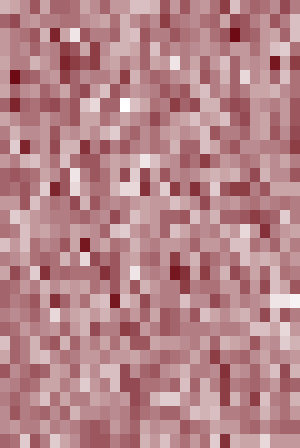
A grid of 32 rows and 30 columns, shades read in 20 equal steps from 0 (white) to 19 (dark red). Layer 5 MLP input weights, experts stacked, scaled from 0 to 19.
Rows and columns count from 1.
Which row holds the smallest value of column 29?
22
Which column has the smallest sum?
14
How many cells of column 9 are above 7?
20
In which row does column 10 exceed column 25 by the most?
19
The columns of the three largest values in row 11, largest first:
3, 9, 30
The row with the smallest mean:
17
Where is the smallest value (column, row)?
13, 8
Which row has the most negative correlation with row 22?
31
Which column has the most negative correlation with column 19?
15
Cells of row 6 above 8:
20
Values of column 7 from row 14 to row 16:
13 10 10
